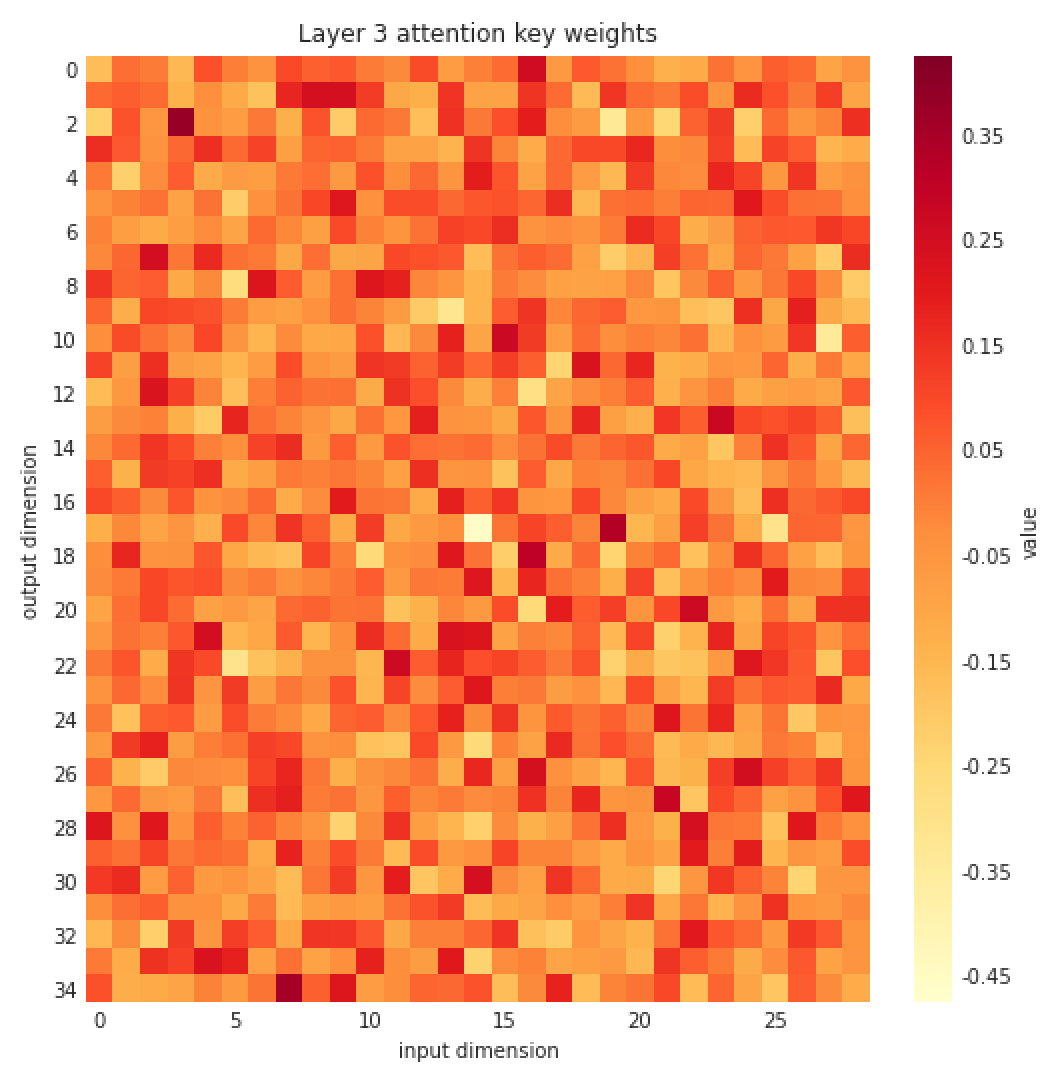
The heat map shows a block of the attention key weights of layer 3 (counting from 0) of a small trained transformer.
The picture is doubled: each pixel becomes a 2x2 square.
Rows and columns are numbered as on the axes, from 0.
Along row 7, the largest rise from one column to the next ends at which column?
28
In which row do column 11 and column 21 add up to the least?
25
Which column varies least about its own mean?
8
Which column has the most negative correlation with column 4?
27
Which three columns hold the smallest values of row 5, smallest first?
5, 18, 3
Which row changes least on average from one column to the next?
6
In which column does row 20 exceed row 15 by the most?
22
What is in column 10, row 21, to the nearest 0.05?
0.15
